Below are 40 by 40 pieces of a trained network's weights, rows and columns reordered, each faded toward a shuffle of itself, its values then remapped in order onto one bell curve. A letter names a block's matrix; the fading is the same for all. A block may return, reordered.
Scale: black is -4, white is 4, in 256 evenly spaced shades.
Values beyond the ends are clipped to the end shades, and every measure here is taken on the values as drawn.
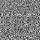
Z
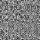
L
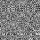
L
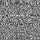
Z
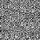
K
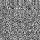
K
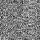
K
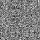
K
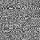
Z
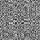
L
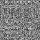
K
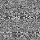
Z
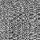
L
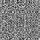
L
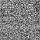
K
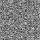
K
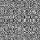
L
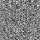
K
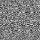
Z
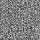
K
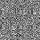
K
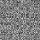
L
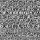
Z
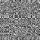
L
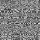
Z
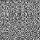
L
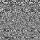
Z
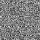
Z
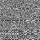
Z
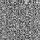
K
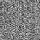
K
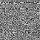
Z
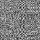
L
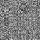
K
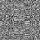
L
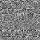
Z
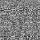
Z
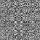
L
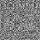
L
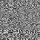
Z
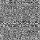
Z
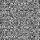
K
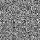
K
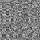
L
